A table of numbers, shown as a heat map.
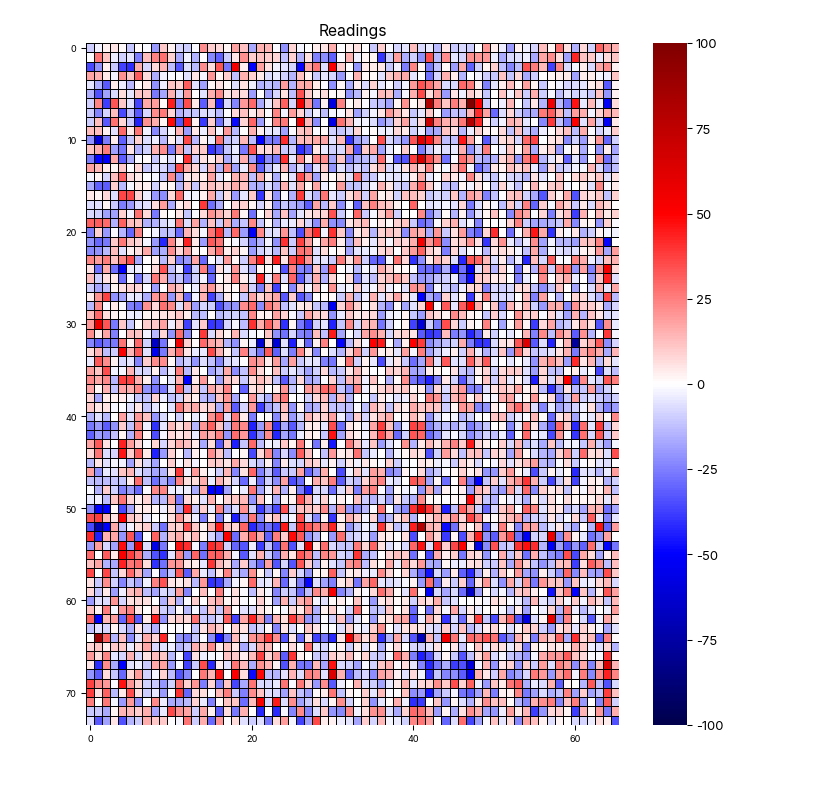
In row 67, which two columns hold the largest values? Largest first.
64, 30
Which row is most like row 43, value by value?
51
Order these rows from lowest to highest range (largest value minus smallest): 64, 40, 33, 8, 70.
40, 70, 33, 8, 64
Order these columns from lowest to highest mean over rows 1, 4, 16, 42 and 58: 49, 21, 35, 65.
21, 49, 65, 35
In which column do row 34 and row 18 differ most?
60
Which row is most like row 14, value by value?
49
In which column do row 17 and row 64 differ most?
1
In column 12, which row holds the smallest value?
36
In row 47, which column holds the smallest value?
48
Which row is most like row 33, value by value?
56
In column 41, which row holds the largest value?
52
